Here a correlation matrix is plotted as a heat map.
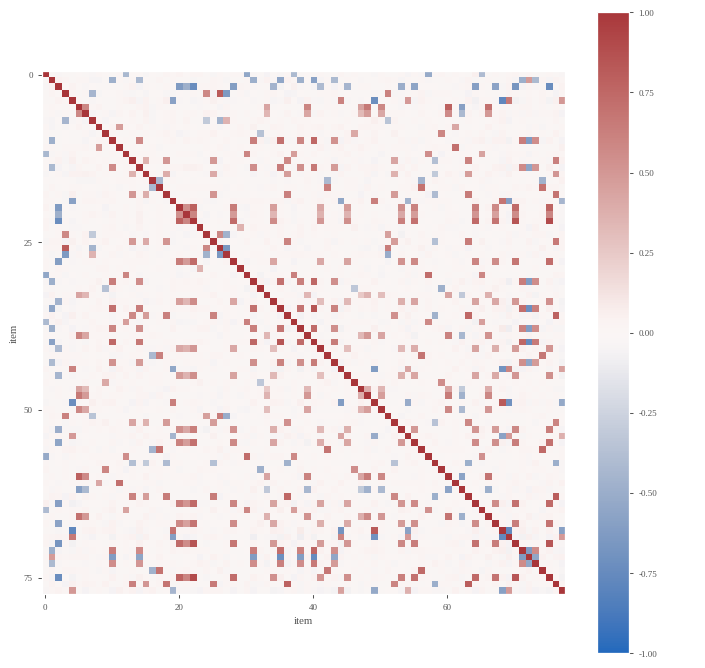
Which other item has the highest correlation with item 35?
40
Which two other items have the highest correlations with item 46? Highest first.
59, 9
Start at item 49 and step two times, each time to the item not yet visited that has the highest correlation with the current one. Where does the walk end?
19
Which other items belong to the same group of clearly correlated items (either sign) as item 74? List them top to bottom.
16, 17, 42, 56
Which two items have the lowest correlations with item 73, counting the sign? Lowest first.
72, 1
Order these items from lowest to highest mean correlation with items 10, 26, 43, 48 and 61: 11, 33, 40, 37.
37, 33, 11, 40
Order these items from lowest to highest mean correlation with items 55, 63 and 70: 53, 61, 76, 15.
61, 15, 76, 53
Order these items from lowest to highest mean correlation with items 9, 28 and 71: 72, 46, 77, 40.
72, 77, 46, 40
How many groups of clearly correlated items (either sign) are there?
11
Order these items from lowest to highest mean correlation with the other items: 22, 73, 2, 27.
2, 27, 73, 22
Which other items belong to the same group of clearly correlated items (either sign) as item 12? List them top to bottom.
0, 30, 37, 57, 65
